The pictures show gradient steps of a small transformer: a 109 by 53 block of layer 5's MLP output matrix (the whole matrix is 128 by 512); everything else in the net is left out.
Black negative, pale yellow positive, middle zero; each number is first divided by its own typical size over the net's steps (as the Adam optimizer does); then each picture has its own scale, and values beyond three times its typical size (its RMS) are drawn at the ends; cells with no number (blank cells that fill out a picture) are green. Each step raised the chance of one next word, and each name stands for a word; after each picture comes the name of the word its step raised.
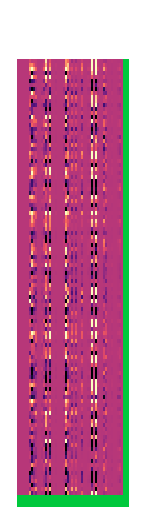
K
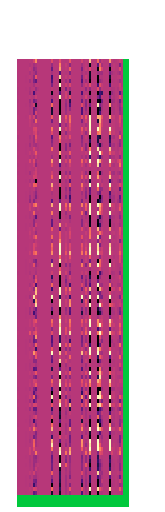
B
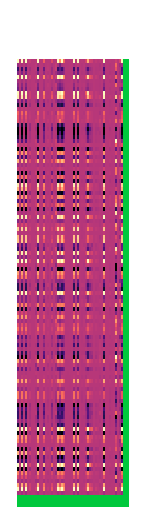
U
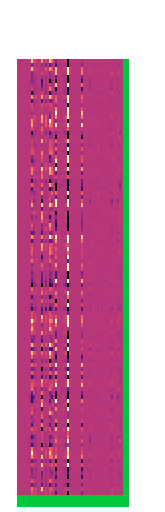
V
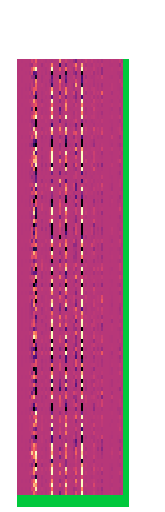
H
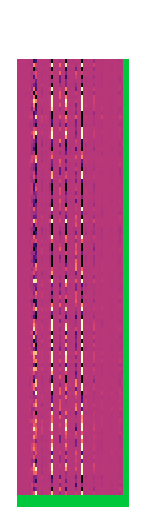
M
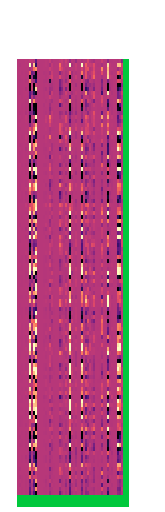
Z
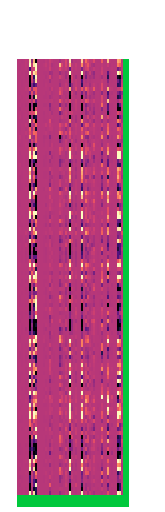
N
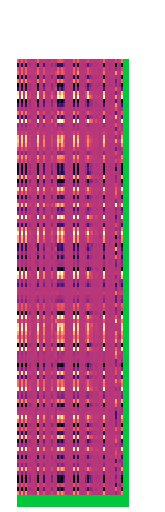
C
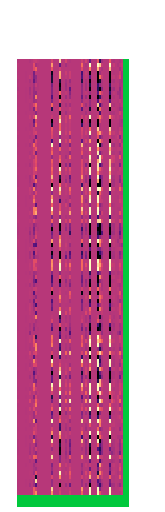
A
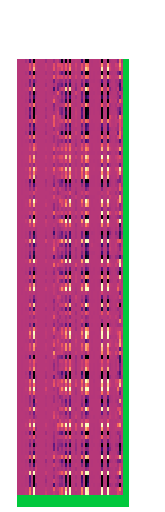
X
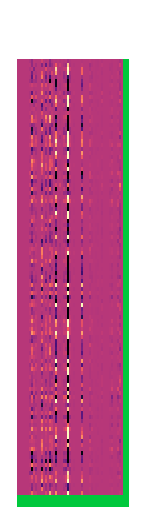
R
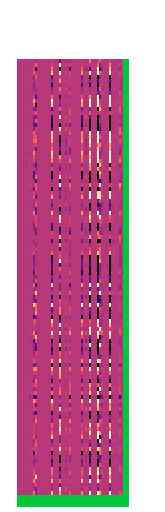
R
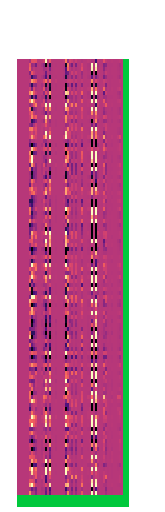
H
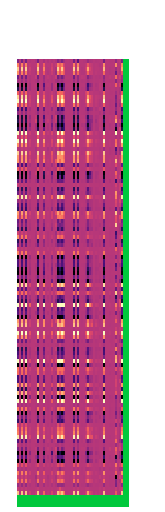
R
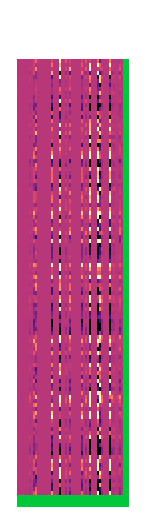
N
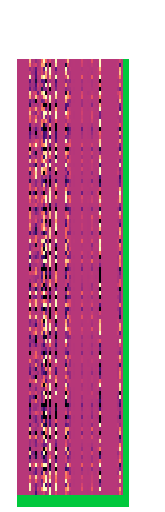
U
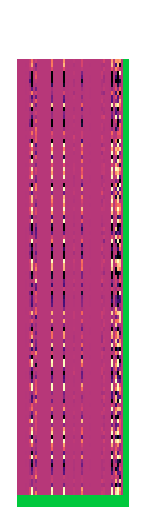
A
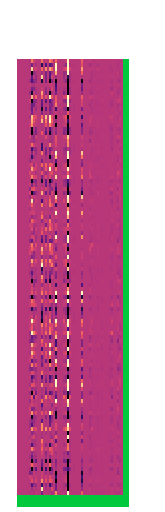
K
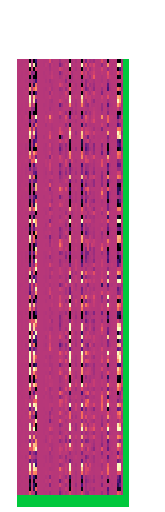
M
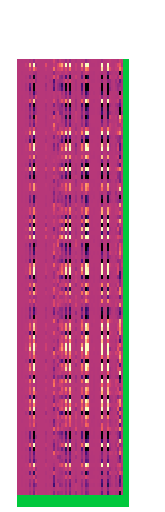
Z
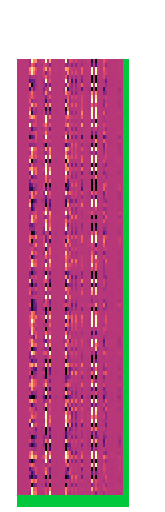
V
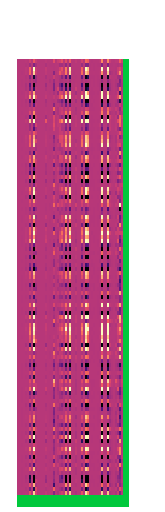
C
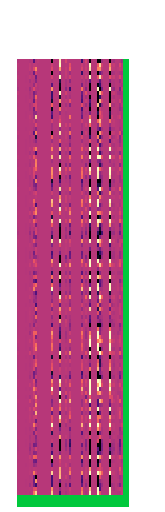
X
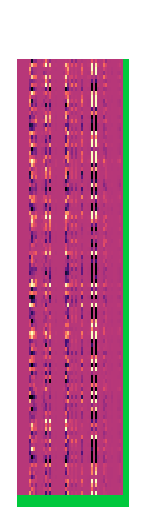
R
